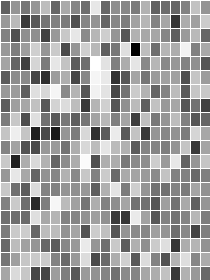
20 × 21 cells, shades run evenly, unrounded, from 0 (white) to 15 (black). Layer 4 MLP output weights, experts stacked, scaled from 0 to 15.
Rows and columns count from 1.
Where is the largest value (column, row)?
14, 4
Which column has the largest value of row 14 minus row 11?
10
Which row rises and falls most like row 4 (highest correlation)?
19
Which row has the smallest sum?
7
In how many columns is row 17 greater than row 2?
9
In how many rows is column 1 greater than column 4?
12
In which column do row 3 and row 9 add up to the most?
5
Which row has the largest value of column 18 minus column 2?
20
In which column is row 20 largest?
18
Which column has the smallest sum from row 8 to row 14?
11
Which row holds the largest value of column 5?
6
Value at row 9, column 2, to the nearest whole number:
3
